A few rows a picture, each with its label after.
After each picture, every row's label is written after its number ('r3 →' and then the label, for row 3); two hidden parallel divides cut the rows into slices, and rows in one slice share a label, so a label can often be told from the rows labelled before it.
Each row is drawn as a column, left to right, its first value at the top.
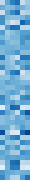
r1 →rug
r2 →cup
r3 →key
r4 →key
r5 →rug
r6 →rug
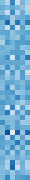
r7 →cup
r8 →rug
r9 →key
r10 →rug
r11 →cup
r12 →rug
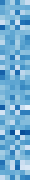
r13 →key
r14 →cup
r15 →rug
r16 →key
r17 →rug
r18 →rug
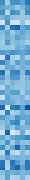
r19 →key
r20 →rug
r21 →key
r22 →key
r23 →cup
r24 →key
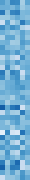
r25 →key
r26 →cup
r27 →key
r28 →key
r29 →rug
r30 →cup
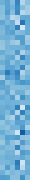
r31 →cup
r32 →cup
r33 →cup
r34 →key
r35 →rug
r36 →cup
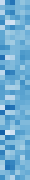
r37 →rug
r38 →key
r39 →key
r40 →cup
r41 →cup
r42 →cup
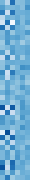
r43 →key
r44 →rug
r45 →key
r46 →cup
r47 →cup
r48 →cup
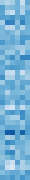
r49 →cup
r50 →rug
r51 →rug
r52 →cup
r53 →rug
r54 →cup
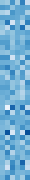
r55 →cup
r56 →rug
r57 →key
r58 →cup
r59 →key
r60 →rug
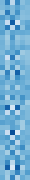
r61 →cup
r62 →key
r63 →rug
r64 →key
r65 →cup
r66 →cup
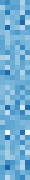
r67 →cup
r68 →key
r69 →cup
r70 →cup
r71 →rug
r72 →key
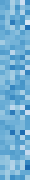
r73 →cup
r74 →cup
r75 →rug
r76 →cup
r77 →rug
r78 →key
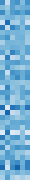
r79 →key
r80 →rug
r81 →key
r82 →key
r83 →cup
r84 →key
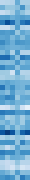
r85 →rug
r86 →rug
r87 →rug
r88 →cup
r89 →rug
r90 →rug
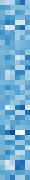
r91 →cup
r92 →rug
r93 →rug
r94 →key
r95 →key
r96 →rug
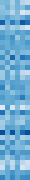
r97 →rug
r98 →cup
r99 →rug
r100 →cup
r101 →rug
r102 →rug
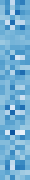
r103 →cup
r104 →key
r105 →rug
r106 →key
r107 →key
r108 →cup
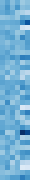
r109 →cup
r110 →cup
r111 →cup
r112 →cup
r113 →rug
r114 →rug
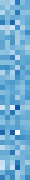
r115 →rug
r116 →cup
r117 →rug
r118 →key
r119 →cup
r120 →cup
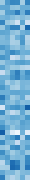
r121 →rug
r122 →cup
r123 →key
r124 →key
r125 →cup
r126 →key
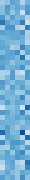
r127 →rug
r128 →cup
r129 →cup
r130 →cup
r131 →rug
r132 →key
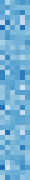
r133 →key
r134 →rug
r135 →cup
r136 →cup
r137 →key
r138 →cup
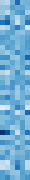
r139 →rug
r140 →rug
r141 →cup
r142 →key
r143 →cup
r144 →rug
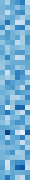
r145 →cup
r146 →rug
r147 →cup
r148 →key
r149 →key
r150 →rug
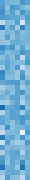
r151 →key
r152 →cup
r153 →cup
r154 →cup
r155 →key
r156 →cup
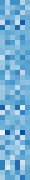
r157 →key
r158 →rug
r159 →cup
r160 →key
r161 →rug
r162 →cup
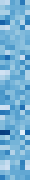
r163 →rug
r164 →rug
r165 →cup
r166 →cup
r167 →key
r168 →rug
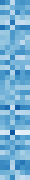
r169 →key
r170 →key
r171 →rug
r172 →key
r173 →key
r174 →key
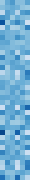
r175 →rug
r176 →cup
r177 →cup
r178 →rug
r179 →cup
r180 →key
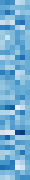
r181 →key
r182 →key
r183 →key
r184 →rug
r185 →rug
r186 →cup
